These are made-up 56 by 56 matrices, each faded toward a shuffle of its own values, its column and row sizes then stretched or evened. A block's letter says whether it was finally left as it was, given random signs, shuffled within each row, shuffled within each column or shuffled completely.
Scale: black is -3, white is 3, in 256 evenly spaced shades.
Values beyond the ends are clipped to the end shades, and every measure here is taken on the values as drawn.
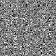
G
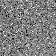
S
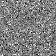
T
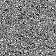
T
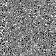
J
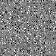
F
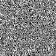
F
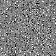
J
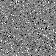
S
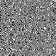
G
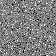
S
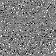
T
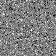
S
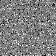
T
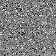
T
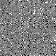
G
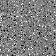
F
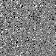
F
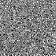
F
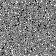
S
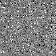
F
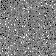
J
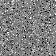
J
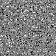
T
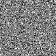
T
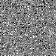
F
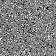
S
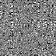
G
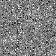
J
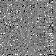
G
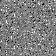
J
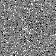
J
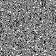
J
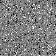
J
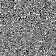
T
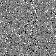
J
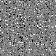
G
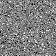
S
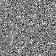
F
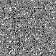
F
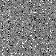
J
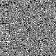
G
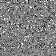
T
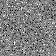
T
